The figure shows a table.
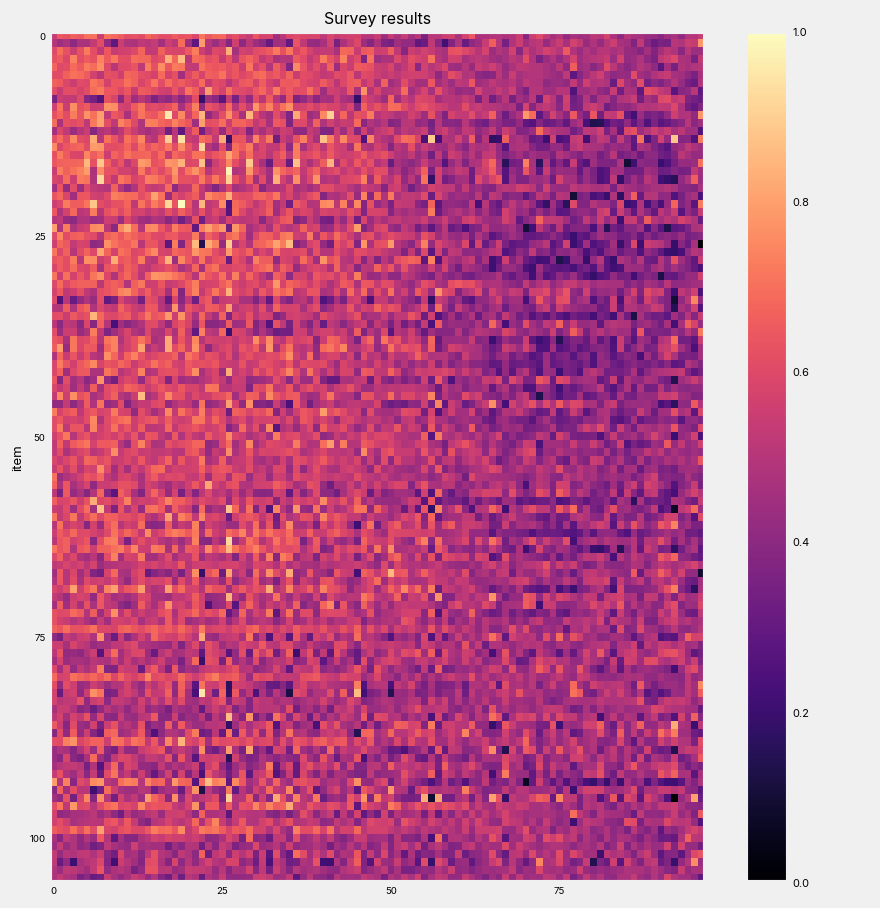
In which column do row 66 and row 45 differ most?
72
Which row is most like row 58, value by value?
35
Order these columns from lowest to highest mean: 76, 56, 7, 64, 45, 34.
76, 64, 56, 45, 34, 7
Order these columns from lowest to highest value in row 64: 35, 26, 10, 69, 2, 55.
69, 55, 35, 2, 10, 26
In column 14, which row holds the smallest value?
67
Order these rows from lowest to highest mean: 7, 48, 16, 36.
36, 48, 16, 7
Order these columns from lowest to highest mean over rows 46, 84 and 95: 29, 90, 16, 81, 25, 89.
81, 90, 25, 89, 16, 29
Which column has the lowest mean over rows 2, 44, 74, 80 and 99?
83
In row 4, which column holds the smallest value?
90
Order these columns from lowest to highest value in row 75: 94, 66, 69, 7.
69, 66, 94, 7
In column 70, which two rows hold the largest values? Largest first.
10, 16
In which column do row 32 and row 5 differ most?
57
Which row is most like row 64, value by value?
20
